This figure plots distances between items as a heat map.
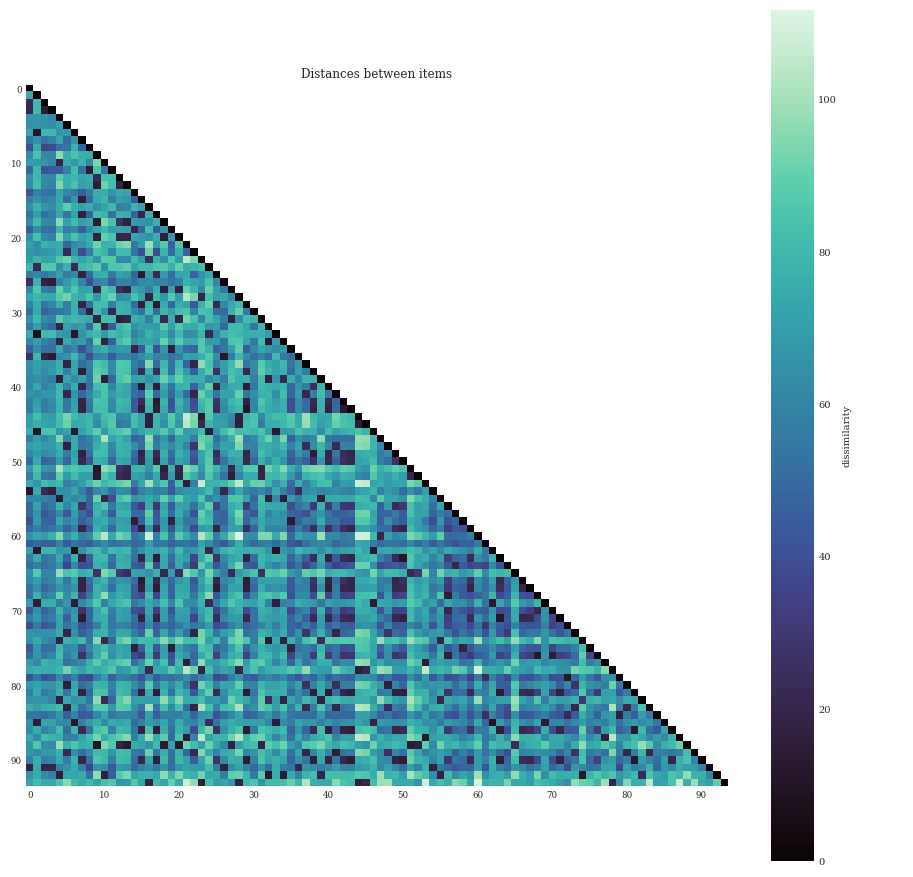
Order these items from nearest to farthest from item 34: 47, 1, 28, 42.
1, 42, 28, 47
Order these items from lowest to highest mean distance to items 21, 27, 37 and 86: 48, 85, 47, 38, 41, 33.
41, 48, 38, 47, 85, 33
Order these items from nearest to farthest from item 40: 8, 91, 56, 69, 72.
56, 72, 8, 91, 69
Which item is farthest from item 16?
60
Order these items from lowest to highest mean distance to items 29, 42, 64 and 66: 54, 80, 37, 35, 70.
70, 35, 37, 80, 54
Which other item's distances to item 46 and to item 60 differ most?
24
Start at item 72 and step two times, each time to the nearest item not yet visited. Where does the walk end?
84
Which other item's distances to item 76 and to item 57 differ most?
68
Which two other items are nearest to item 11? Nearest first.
8, 30
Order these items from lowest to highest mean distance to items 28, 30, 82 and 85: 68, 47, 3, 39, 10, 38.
39, 10, 3, 38, 68, 47
